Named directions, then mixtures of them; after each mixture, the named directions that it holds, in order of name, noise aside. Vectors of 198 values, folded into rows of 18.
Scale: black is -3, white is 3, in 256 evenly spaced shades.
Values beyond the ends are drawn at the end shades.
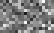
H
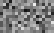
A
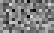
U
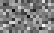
H, U.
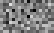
U.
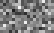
H, U.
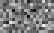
H, U.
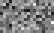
A.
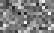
A, H.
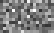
U.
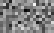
A.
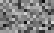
H.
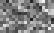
H.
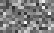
A, H.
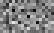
A, U.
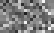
H.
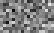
H, U.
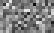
A.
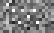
A, U.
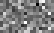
A, H.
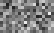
A, H.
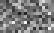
A, H.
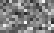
H.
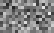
A, H.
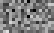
U.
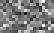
H.
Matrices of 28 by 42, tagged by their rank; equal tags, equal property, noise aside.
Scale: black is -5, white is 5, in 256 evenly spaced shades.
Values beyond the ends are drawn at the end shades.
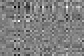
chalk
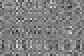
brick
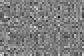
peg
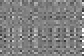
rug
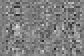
brick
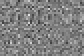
peg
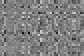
chalk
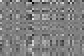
rug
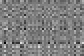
rug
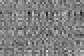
brick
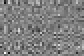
brick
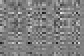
chalk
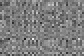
brick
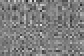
peg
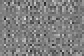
brick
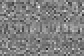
peg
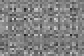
chalk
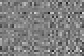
chalk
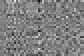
brick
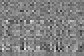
brick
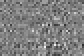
peg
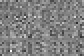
peg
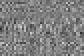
brick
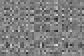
chalk
